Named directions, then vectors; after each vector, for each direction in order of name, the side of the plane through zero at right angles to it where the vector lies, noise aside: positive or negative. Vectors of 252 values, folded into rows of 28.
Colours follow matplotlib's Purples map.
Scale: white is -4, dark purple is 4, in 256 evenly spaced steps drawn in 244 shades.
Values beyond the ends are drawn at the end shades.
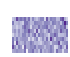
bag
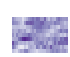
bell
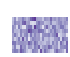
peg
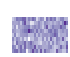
positive, negative, positive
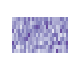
positive, positive, positive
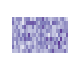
positive, positive, negative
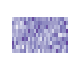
positive, positive, positive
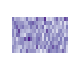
negative, positive, negative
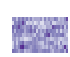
negative, negative, positive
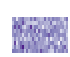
negative, negative, positive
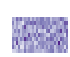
positive, positive, negative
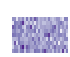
negative, negative, positive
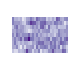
negative, positive, negative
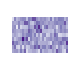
positive, positive, positive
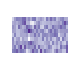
positive, negative, positive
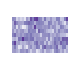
negative, positive, positive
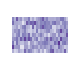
positive, positive, negative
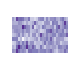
positive, negative, negative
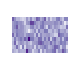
negative, positive, negative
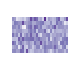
negative, positive, positive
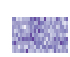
negative, positive, positive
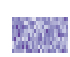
negative, negative, negative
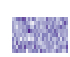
positive, negative, positive
